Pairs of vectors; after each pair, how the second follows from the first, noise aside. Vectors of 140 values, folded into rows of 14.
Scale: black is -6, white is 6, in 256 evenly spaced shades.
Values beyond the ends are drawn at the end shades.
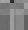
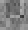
wrapped around.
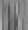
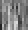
negated, scaled up.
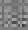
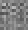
reversed, negated.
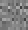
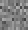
copied.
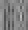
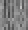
wrapped around.
